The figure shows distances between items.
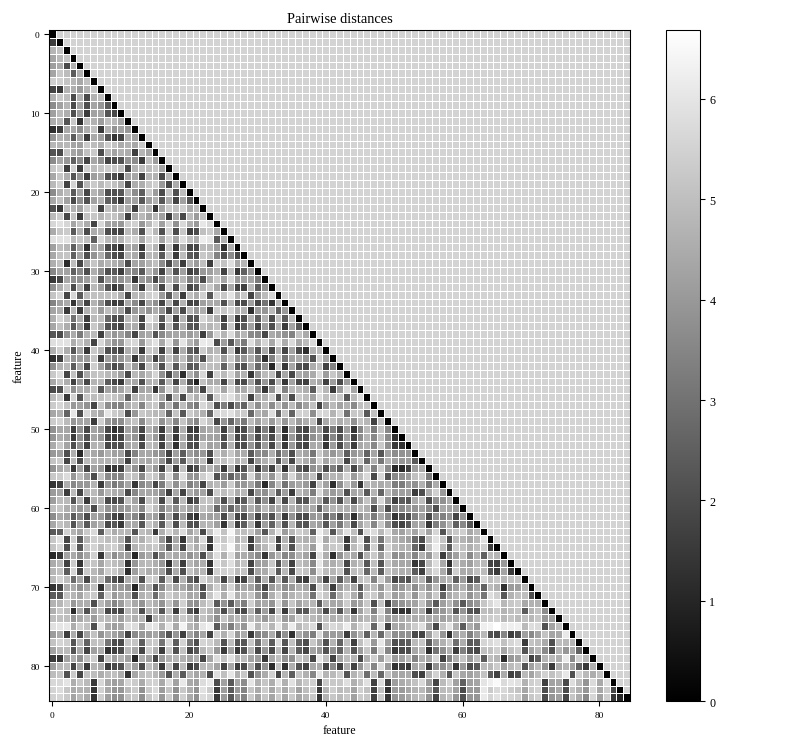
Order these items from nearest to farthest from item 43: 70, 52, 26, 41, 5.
52, 5, 70, 41, 26
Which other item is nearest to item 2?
29
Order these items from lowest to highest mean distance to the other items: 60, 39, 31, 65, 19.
31, 60, 19, 65, 39
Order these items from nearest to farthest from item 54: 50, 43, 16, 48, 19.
43, 19, 48, 16, 50
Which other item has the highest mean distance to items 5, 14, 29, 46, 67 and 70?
75
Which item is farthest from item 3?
48
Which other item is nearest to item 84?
83
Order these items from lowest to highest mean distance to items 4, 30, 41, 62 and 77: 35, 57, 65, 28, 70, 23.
28, 57, 70, 35, 23, 65
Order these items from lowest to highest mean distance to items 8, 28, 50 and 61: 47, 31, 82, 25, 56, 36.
25, 36, 47, 56, 31, 82
